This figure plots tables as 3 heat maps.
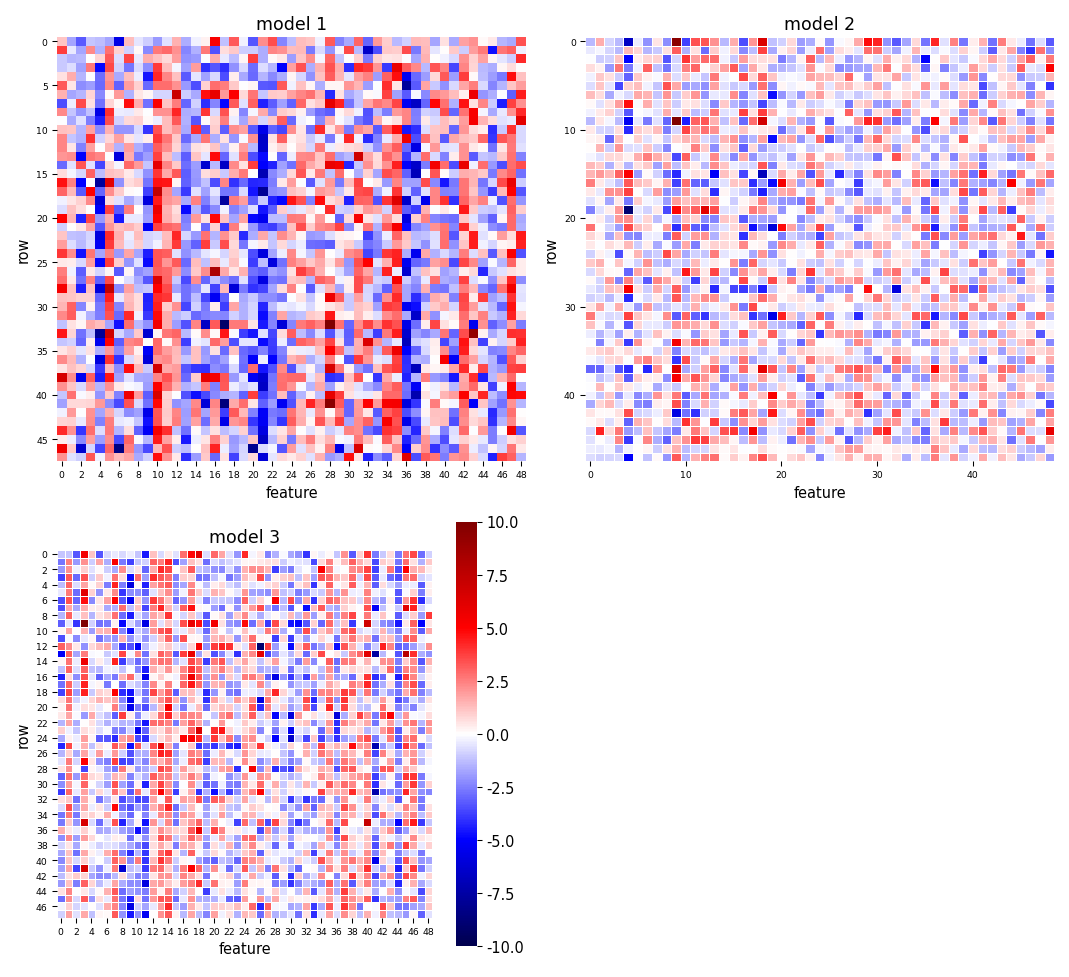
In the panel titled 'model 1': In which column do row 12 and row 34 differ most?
32
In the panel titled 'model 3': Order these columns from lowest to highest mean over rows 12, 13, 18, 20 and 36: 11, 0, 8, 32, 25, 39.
11, 8, 0, 39, 32, 25
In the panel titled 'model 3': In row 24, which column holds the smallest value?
30
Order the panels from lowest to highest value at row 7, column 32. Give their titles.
model 3, model 2, model 1
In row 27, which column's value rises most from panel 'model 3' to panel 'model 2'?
19
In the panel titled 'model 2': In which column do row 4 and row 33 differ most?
24
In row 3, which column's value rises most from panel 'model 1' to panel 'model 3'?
34
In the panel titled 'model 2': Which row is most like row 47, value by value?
29
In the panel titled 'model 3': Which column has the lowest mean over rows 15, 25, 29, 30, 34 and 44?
41
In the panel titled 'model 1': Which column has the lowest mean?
21
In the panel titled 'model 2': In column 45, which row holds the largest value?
22
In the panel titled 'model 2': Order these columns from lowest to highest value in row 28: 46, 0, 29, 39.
0, 46, 39, 29
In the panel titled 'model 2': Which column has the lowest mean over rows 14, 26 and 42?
9
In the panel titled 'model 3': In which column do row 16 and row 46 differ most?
9
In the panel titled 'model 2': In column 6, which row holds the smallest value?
37
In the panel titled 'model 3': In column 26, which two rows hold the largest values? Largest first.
13, 31
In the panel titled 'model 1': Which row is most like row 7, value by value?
14
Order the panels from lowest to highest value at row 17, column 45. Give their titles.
model 1, model 2, model 3
